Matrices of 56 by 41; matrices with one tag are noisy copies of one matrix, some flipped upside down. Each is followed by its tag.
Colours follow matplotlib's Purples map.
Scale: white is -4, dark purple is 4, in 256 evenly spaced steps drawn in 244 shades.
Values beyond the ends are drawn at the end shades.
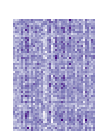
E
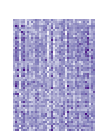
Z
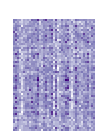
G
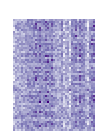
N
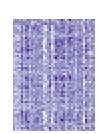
E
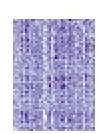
E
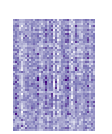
G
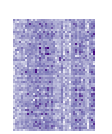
N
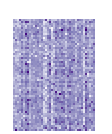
E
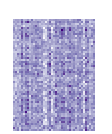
E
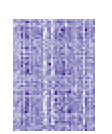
E
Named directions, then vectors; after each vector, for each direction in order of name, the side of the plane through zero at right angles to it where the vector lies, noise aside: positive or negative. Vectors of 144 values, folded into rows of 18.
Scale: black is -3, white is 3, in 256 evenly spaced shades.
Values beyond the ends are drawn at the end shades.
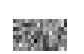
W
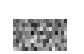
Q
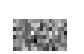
negative, positive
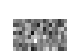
positive, negative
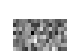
positive, negative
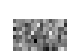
negative, positive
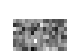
positive, negative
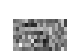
positive, positive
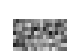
positive, negative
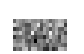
negative, positive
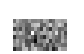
negative, positive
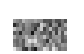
positive, negative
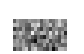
negative, positive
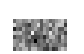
negative, positive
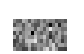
positive, negative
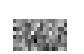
negative, positive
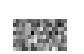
positive, negative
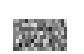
negative, negative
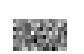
negative, positive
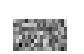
negative, negative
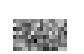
negative, positive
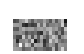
positive, positive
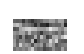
positive, positive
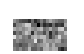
positive, negative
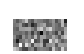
positive, positive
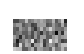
positive, positive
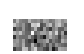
negative, positive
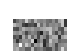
positive, positive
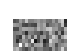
positive, positive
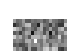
positive, negative
